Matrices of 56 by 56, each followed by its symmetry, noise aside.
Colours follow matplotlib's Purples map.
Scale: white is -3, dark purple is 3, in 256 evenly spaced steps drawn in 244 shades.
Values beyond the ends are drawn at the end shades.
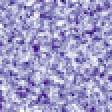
no symmetry.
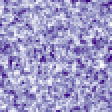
no symmetry.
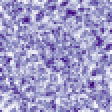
symmetric across the other diagonal.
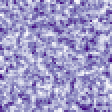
antisymmetric.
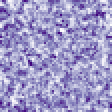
antisymmetric.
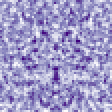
mirrored left to right.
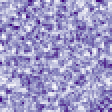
symmetric.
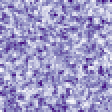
antisymmetric.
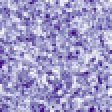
antisymmetric.
